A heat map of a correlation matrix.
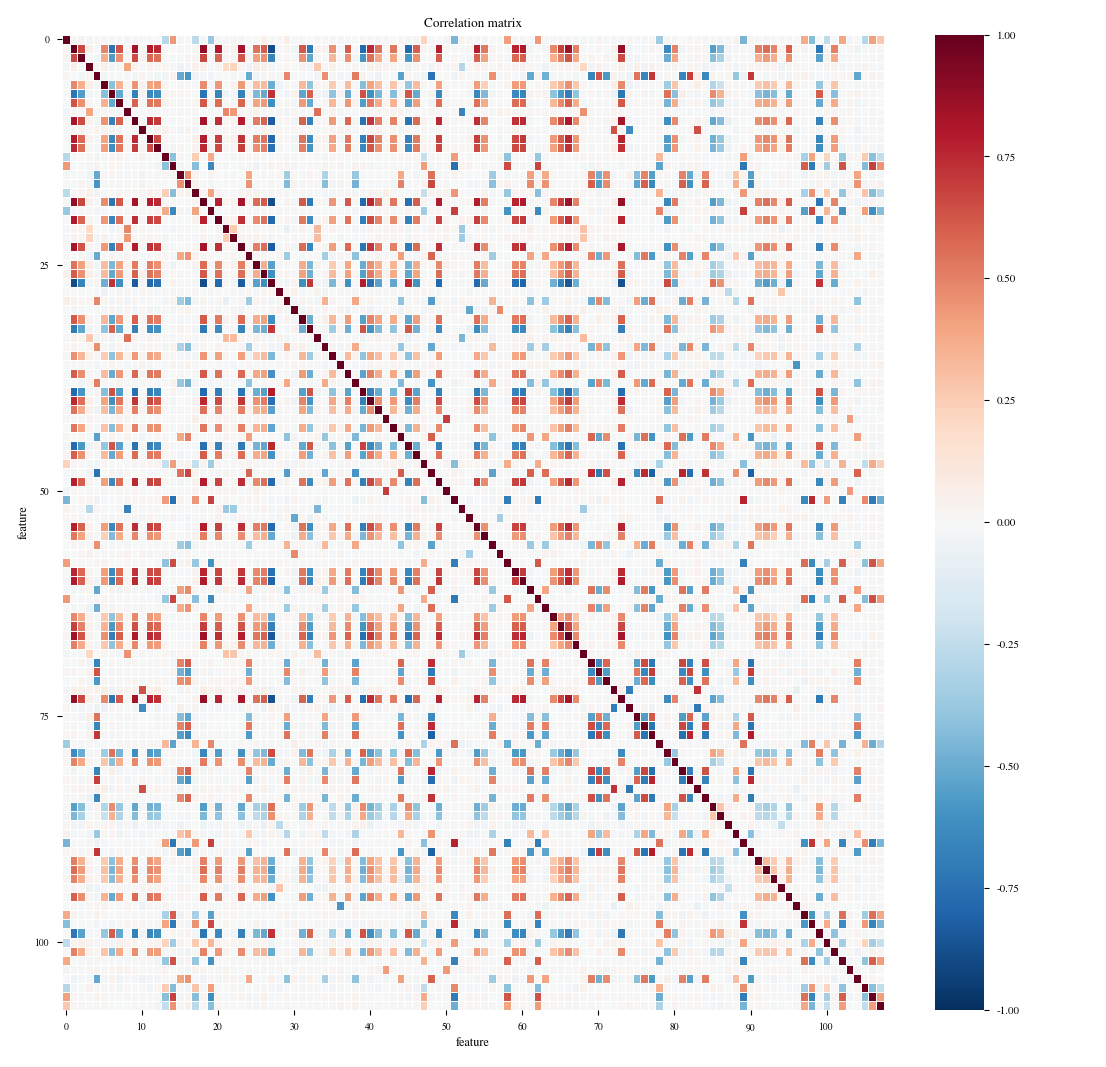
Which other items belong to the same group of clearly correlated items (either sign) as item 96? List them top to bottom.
36
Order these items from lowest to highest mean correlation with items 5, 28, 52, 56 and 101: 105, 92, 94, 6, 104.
6, 104, 105, 94, 92
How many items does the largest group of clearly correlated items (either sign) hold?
44
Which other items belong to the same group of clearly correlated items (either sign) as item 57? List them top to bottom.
30, 53
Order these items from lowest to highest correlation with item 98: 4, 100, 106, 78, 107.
106, 107, 4, 100, 78
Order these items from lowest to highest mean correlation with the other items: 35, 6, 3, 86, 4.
6, 86, 4, 3, 35
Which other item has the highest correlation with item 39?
27
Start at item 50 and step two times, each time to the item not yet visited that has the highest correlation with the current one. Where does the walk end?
103
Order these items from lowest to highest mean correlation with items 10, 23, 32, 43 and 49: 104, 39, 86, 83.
39, 86, 104, 83
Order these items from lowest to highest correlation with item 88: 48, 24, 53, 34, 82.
82, 34, 53, 24, 48
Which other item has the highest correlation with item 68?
8
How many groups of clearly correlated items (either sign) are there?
9
